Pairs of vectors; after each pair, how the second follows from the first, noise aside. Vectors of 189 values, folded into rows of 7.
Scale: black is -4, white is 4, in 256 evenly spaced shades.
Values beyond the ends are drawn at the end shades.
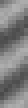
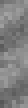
wrapped around, shrunk.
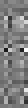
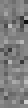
negated, partly zeroed.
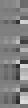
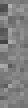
reversed, negated, shrunk.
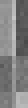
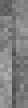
reversed, negated, shrunk.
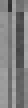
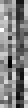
wrapped around, scaled up.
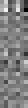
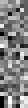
reversed, scaled up.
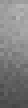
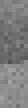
wrapped around, shrunk.
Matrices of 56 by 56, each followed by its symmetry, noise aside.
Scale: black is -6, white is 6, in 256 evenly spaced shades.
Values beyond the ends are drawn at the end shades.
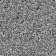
symmetric.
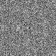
mirrored top to bottom.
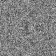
mirrored top to bottom.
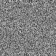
same after a half turn.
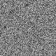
symmetric.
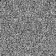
mirrored left to right.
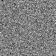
same after a half turn.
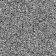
same after a half turn.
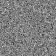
symmetric across the other diagonal.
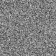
same after a half turn.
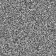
symmetric across the other diagonal.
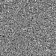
antisymmetric.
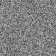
no symmetry.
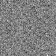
mirrored top to bottom.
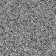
symmetric across the other diagonal.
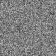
mirrored top to bottom.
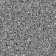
symmetric.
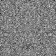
mirrored left to right.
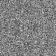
mirrored top to bottom.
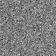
mirrored top to bottom.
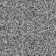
mirrored top to bottom.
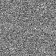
same after a half turn.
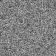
symmetric.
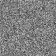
no symmetry.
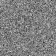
symmetric.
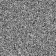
no symmetry.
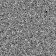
antisymmetric.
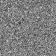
symmetric.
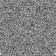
mirrored left to right.
